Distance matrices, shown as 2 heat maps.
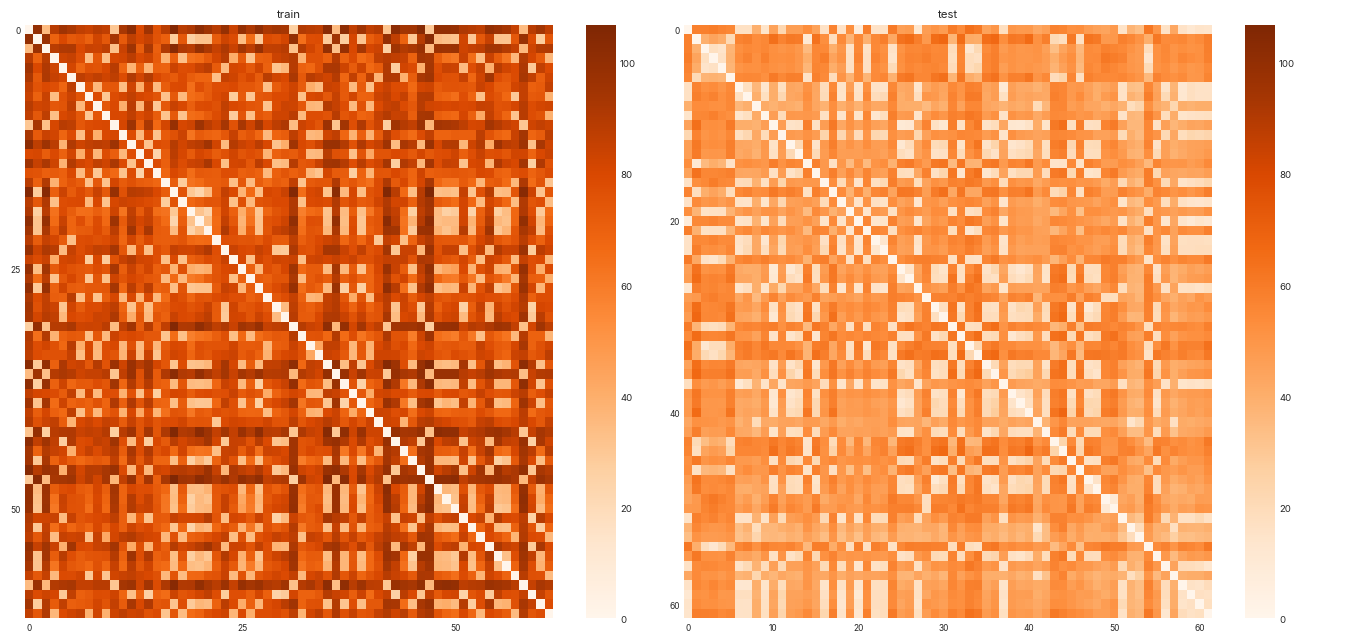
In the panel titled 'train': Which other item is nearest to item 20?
17
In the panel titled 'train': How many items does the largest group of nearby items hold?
18
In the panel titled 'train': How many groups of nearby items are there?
6
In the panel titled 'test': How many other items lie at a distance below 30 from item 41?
4
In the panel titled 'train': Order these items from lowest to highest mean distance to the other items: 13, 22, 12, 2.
13, 22, 12, 2
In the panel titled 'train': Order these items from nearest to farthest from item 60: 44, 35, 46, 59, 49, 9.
35, 49, 44, 9, 59, 46
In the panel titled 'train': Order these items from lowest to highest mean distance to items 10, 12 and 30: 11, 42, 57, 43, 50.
43, 42, 11, 57, 50
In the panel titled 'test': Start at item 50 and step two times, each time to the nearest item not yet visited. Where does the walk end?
28
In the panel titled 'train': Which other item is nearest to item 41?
22
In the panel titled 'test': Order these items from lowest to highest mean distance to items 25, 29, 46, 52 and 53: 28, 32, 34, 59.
32, 59, 28, 34
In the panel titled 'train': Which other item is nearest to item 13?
15
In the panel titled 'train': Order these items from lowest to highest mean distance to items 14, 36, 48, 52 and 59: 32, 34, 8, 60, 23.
23, 60, 32, 34, 8
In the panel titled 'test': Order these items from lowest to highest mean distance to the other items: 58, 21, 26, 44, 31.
58, 26, 21, 31, 44
